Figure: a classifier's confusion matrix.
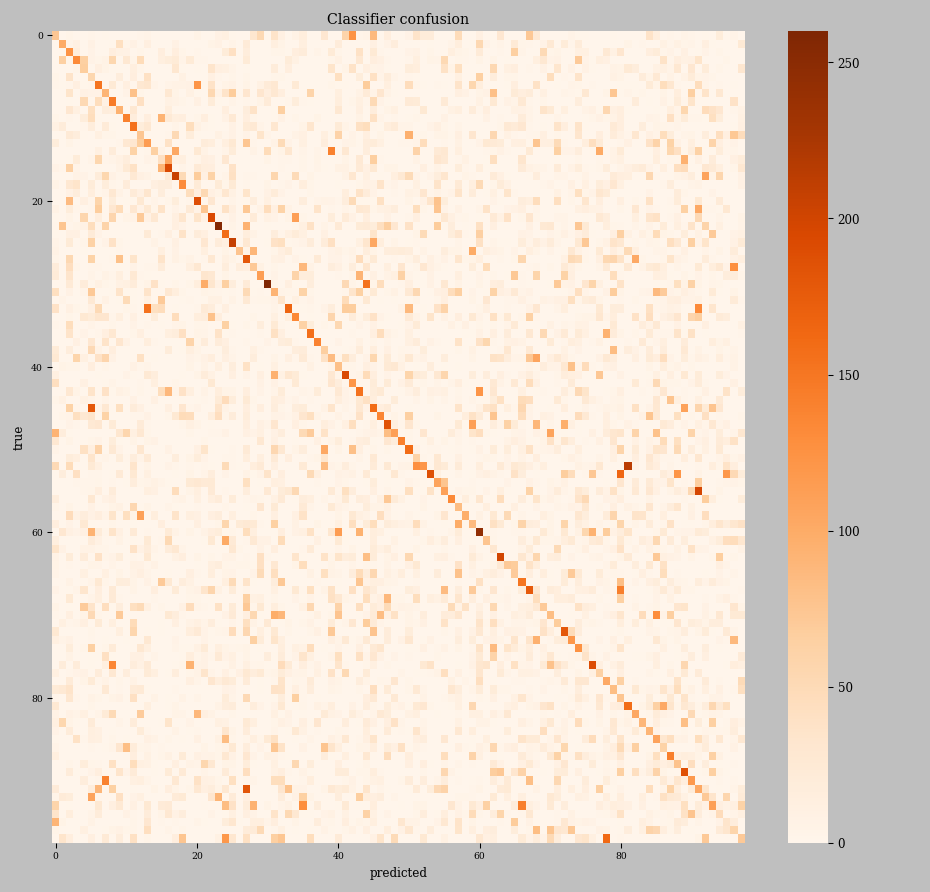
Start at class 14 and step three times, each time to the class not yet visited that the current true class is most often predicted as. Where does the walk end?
47
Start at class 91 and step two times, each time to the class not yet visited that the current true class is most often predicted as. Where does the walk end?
82
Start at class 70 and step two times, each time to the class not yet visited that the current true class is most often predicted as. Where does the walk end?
24
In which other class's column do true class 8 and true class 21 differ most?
91
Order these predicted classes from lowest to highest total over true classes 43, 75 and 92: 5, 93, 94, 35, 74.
94, 93, 74, 35, 5
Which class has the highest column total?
27
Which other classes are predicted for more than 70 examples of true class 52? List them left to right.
38, 51, 81
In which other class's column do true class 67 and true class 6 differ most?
80
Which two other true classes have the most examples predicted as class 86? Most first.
81, 31
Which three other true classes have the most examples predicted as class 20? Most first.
6, 82, 17
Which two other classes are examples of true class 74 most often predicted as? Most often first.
62, 5
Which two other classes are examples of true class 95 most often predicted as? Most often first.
0, 65
